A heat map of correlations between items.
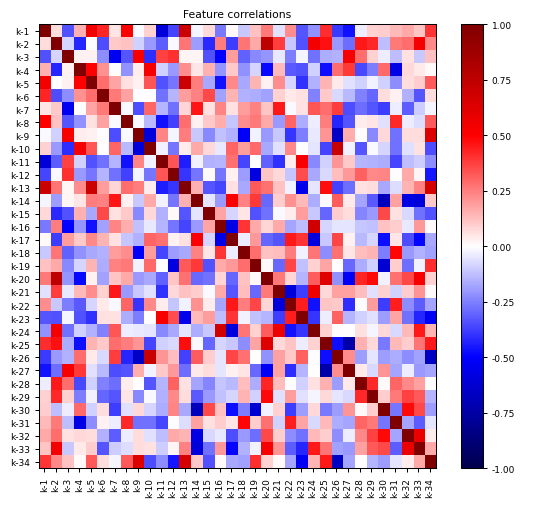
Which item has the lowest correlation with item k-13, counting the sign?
k-23
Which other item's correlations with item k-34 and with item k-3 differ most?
k-12
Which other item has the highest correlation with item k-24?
k-16
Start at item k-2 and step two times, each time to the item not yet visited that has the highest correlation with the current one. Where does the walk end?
k-25
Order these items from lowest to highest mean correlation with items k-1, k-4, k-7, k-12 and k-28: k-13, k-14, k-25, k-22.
k-22, k-14, k-25, k-13
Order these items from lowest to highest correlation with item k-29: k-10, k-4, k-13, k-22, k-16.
k-4, k-16, k-10, k-13, k-22
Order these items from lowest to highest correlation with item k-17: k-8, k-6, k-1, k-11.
k-8, k-1, k-6, k-11
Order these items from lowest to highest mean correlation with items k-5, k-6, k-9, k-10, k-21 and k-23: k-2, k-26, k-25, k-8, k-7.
k-2, k-8, k-25, k-26, k-7
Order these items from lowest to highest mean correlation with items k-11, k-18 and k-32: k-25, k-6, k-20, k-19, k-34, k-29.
k-6, k-34, k-25, k-19, k-20, k-29
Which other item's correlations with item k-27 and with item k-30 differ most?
k-14
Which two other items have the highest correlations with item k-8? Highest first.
k-1, k-31
